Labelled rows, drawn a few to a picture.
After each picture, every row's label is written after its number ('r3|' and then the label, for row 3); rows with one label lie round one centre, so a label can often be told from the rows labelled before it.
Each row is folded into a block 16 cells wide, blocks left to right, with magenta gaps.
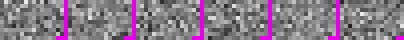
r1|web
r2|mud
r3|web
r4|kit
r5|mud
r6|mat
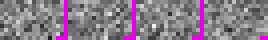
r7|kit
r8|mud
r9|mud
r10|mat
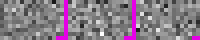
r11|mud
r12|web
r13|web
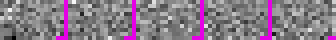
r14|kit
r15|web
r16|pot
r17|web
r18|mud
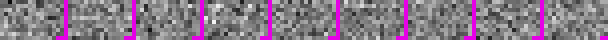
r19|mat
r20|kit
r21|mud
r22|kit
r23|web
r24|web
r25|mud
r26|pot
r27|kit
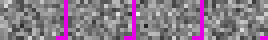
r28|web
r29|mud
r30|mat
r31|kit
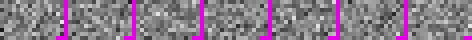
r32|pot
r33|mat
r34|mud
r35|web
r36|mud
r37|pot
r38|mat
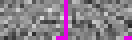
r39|kit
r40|web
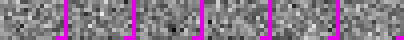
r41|web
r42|pot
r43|pot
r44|kit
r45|kit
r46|mat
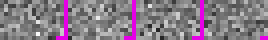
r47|mud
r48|pot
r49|mat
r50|kit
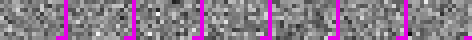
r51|web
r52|mat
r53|mat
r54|kit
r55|kit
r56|mud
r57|mud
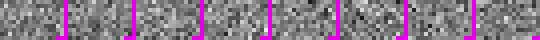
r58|mud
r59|kit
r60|mud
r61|mud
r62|mat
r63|pot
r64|web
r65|web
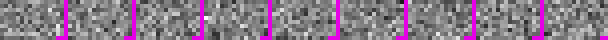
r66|pot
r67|pot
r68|mat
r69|kit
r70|kit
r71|mat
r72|mat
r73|mat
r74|mud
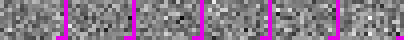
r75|pot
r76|web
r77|mat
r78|mud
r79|mat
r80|mat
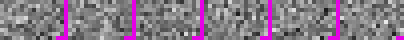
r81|kit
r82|kit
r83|kit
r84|mud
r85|kit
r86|mud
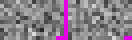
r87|pot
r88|mat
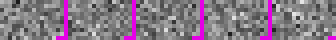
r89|web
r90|mud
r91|mud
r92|pot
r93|mud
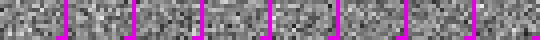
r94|pot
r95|pot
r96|kit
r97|kit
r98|web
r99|mat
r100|pot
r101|mud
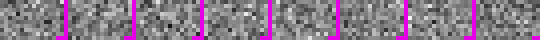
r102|pot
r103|web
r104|pot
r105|mat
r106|web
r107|web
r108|web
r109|mud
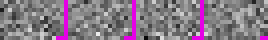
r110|pot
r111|mat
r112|web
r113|kit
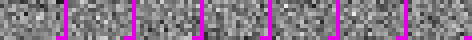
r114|mat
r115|mat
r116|web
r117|mud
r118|mat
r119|mat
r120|mud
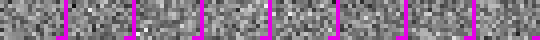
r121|pot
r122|pot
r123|pot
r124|kit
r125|mat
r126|pot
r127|mat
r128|web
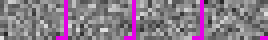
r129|mud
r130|web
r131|web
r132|kit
